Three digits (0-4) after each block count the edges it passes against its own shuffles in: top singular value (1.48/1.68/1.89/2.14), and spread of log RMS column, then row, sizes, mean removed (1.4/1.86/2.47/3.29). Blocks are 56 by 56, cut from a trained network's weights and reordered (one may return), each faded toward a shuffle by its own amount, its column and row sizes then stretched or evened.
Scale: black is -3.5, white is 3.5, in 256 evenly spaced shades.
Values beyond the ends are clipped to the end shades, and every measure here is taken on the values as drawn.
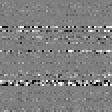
2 0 4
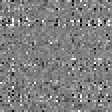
3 2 3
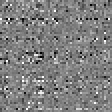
2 3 3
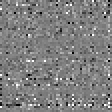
0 2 3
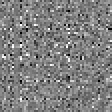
2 3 2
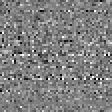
0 0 3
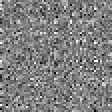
2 2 1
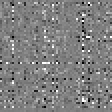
1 3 3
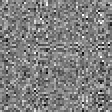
3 3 0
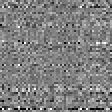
4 1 3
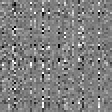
3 4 2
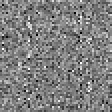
1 2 0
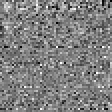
1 0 3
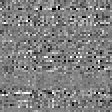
2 0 4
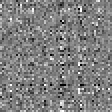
2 3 2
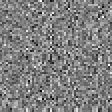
3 2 0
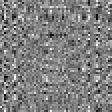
4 3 1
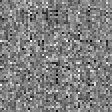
1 2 1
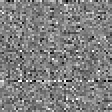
2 1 2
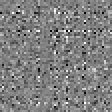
1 3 2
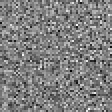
1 1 0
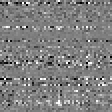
1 1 4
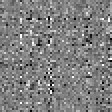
2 3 2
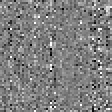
0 3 1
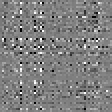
4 3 4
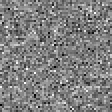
0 0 0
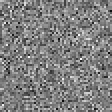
1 0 0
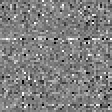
0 1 2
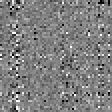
3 3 2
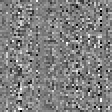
0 4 0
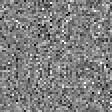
0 1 0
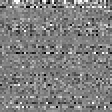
3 0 4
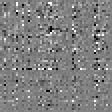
0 3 3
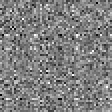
3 1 1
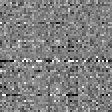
2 1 3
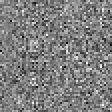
1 2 0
